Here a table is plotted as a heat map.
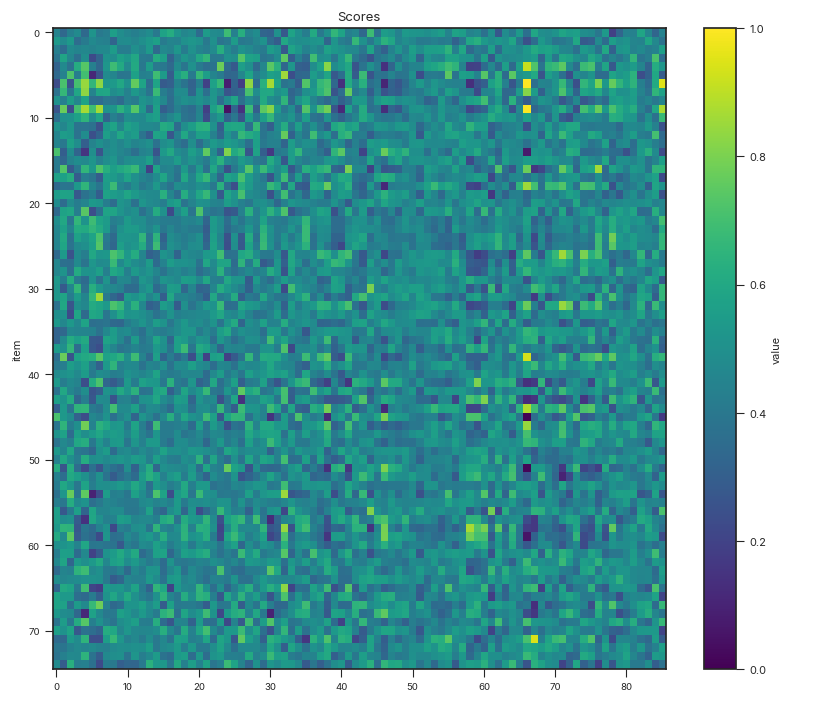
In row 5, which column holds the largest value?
32
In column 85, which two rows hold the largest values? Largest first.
6, 9
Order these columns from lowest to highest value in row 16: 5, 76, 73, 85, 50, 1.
73, 50, 5, 85, 1, 76
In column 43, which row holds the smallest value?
14
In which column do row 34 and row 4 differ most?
66
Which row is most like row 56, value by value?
30
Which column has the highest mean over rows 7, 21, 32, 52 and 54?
4
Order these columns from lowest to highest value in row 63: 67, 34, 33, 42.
34, 42, 33, 67
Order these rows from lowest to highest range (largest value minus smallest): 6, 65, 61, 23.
23, 61, 65, 6
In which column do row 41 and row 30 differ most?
67
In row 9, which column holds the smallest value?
24
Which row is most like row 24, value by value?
25
